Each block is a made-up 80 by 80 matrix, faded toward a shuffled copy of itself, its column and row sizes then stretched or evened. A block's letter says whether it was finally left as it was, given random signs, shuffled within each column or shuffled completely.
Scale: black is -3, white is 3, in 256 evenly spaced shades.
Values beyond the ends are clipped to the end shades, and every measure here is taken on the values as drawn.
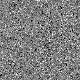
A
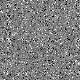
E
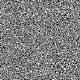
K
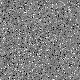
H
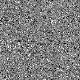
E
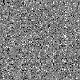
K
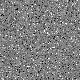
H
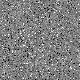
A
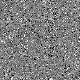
E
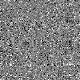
K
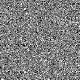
K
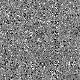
E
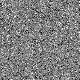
A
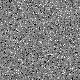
H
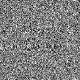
K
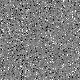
A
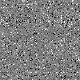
E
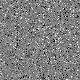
A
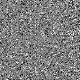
E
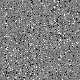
A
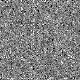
E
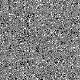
K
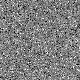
H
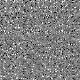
K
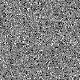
E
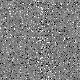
E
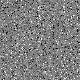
A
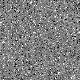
A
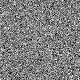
H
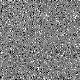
K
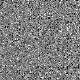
E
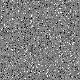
A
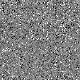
E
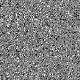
K
